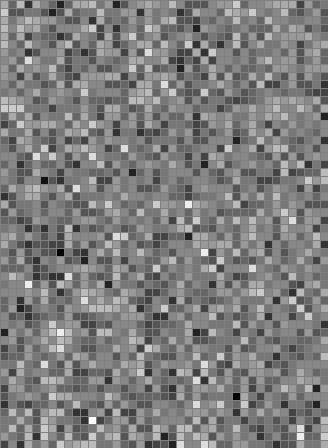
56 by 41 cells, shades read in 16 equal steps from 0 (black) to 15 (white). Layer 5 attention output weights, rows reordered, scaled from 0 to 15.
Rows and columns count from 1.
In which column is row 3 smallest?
12
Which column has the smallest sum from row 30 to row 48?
5
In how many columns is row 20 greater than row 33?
20
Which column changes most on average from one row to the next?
26
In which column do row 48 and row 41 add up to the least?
14
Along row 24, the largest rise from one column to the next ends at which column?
10
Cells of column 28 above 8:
17
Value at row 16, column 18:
5
